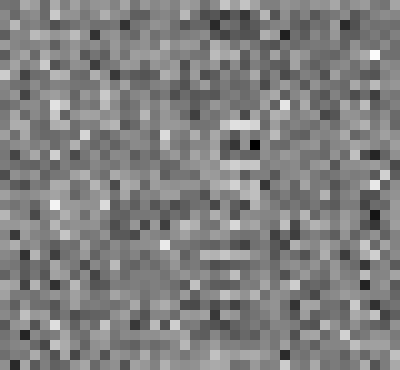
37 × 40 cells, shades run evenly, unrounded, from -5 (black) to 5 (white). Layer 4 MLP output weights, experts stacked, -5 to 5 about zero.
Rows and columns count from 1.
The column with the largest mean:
6
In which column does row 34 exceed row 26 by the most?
35
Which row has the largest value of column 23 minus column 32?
30
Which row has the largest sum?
1
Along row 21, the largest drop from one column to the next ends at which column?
12
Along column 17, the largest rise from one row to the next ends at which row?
25
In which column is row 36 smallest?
29
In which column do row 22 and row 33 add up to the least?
38
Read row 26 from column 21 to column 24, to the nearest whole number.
2 2 3 2
